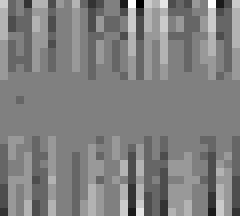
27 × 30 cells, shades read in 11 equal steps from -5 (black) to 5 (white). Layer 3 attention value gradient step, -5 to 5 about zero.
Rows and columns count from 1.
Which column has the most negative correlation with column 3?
26
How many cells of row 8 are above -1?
21
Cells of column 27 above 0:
10
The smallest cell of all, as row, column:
1, 18
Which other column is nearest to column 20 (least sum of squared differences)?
6
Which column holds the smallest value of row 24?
17
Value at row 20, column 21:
-2
